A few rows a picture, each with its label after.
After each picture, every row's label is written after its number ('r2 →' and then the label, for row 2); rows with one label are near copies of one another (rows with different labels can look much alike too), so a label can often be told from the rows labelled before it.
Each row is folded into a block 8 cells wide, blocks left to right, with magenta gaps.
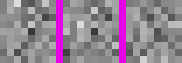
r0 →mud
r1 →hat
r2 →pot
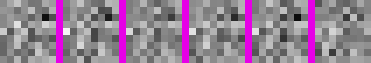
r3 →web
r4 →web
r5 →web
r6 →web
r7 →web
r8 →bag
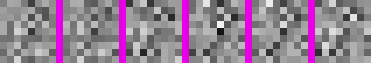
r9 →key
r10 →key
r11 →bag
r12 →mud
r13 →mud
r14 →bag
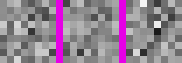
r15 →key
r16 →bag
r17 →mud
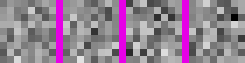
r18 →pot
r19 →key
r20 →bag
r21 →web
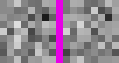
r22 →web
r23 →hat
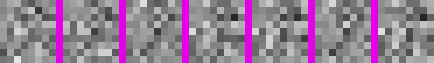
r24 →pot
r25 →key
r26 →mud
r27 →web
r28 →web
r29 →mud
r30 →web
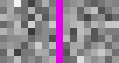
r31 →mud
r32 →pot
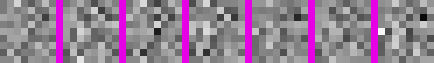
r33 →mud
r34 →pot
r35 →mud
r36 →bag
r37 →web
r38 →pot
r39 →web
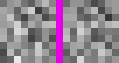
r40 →pot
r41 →pot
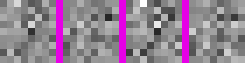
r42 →mud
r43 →web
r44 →mud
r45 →web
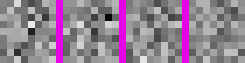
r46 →mud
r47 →web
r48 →pot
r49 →key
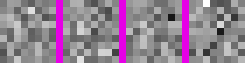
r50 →pot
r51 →key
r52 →web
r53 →mud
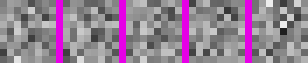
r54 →pot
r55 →pot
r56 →key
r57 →bag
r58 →mud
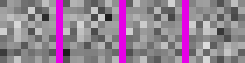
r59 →hat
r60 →hat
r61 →hat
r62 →key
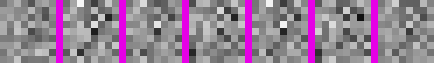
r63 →key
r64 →mud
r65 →mud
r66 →hat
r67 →mud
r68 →hat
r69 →mud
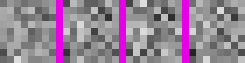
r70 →pot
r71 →hat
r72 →bag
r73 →hat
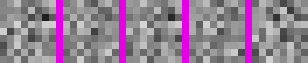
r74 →web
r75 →key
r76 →web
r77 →key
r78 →pot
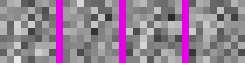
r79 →key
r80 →mud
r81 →web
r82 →hat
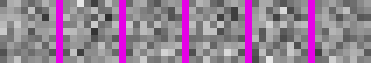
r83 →hat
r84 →mud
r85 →key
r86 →key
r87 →pot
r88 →pot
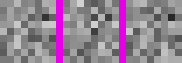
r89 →web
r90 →mud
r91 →web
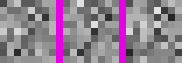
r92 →bag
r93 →mud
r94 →hat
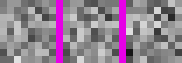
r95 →pot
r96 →pot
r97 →hat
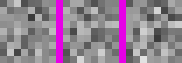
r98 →bag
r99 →pot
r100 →pot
